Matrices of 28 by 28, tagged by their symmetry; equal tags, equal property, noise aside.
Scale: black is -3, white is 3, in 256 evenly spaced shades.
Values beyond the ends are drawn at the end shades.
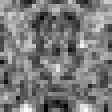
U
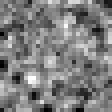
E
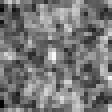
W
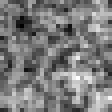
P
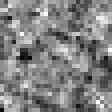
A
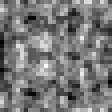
W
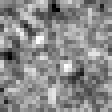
P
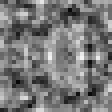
W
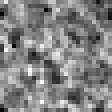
E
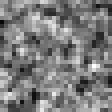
A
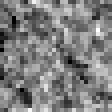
A
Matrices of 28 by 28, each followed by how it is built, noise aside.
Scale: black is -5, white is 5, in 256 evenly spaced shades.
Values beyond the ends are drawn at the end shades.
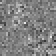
block diagonal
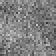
smooth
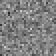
noise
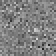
block diagonal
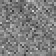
Toeplitz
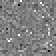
sparse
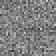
noise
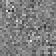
block diagonal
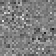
block diagonal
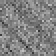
Toeplitz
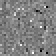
sparse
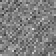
Hankel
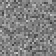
noise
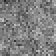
smooth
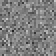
noise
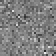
block diagonal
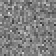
noise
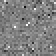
sparse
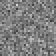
noise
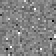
sparse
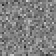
noise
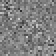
block diagonal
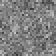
smooth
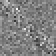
banded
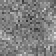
smooth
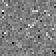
sparse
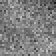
smooth
